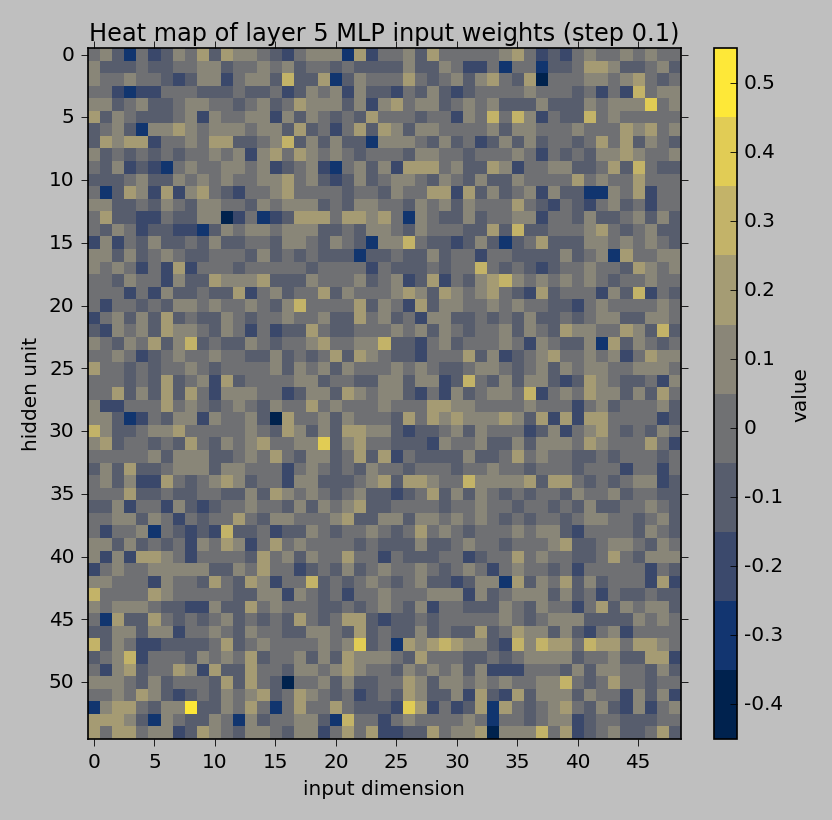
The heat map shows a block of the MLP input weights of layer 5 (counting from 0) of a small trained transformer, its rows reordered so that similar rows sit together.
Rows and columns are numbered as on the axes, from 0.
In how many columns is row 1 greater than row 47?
10
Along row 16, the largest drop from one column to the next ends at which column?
43
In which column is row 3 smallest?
3
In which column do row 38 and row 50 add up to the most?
11
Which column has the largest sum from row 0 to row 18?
45
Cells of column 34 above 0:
15
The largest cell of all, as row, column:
52, 8
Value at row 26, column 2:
0
